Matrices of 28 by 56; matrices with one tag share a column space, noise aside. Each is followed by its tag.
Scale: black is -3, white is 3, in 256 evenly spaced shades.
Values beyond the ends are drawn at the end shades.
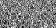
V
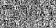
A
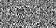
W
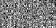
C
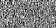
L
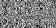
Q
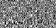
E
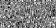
L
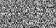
W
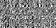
C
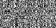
C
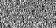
L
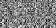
Q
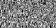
L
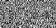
E
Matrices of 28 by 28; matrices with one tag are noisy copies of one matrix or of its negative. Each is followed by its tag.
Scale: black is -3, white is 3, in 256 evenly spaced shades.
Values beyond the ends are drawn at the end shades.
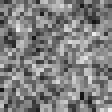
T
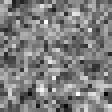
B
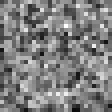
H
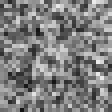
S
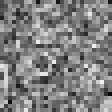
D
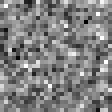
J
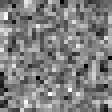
J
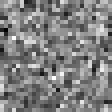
J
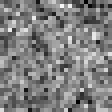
T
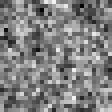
T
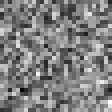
D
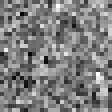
S
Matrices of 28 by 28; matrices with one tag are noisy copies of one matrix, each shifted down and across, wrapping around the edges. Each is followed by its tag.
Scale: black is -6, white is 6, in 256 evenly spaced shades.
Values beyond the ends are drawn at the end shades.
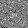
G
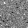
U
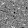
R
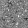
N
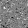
U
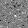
U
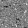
N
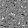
R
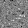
G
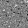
R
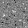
R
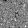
N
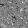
N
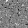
R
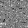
G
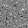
R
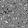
U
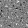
R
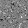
N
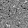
R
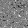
U
